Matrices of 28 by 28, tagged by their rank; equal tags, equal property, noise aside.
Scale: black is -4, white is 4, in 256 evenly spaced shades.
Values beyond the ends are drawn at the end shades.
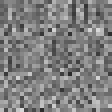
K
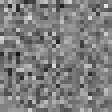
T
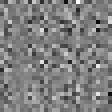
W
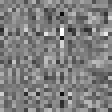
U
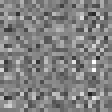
W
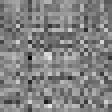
U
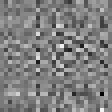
U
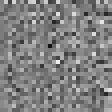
K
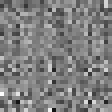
W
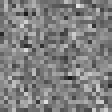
T
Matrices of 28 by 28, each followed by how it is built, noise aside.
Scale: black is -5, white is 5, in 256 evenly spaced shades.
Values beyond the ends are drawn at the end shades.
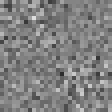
block diagonal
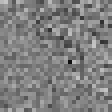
upper triangular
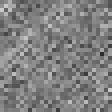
Hankel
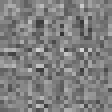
low rank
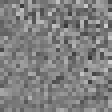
upper triangular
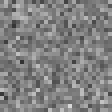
noise
